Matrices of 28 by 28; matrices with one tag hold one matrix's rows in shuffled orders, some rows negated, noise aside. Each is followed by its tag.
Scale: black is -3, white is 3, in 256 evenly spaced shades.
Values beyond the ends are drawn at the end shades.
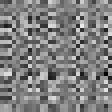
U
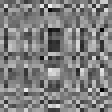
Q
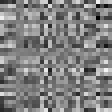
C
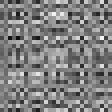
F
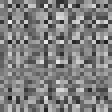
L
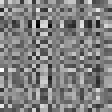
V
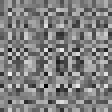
L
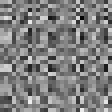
U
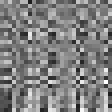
U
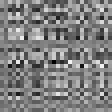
F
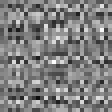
F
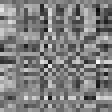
C
